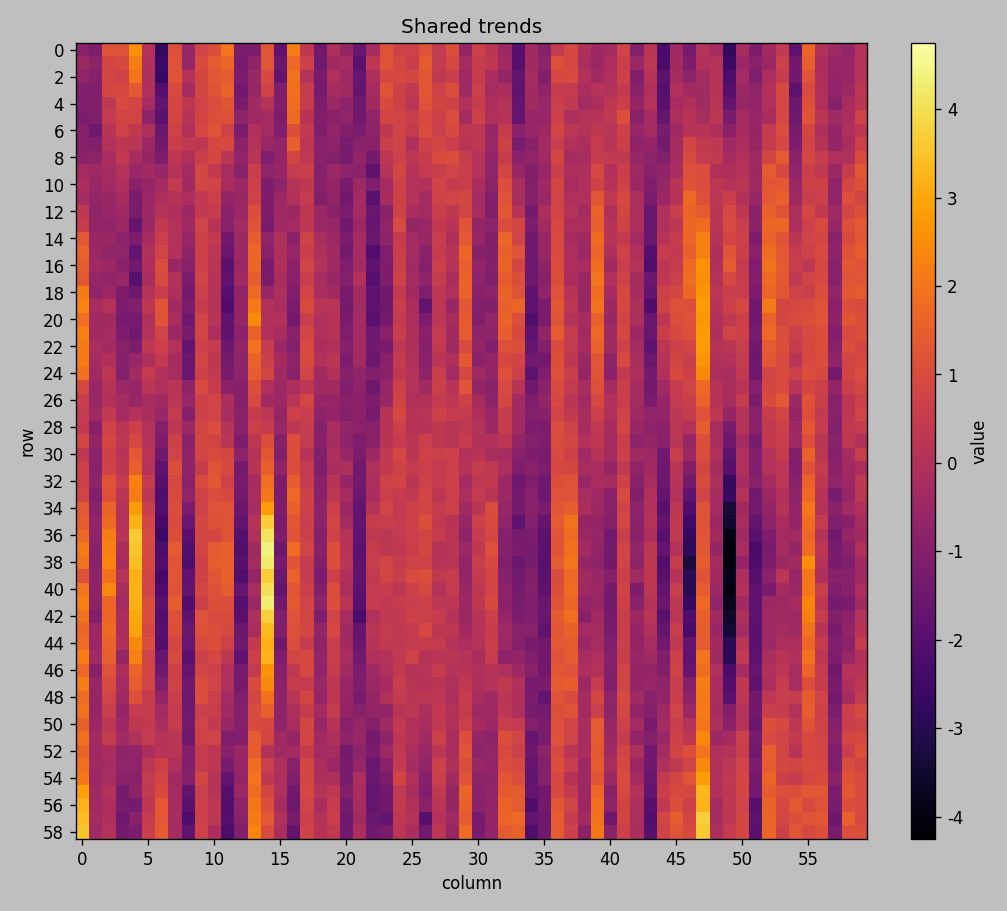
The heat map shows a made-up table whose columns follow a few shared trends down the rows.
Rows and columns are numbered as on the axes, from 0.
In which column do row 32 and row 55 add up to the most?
47
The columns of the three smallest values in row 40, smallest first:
49, 46, 6
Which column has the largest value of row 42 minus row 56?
4
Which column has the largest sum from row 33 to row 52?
14
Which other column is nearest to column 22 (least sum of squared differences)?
43
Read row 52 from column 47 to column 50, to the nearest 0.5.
2 0 0 0.5
